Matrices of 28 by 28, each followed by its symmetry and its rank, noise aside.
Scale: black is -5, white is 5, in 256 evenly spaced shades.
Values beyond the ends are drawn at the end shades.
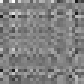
no symmetry, rank two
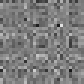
no symmetry, rank three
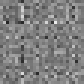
no symmetry, rank three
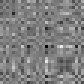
symmetric, rank two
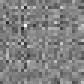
no symmetry, rank four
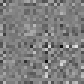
symmetric, rank three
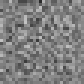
antisymmetric, rank four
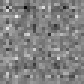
no symmetry, rank four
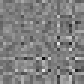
antisymmetric, rank two
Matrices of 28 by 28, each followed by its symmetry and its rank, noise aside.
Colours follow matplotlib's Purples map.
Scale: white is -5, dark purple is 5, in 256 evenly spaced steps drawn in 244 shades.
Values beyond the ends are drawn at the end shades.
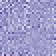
no symmetry, rank six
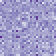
symmetric, rank four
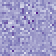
antisymmetric, rank six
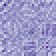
symmetric, rank five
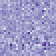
no symmetry, rank five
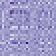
no symmetry, rank four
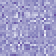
symmetric, rank four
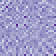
symmetric, rank five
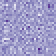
no symmetry, rank five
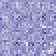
symmetric, rank five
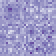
symmetric, rank four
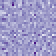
antisymmetric, rank four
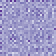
symmetric, rank five
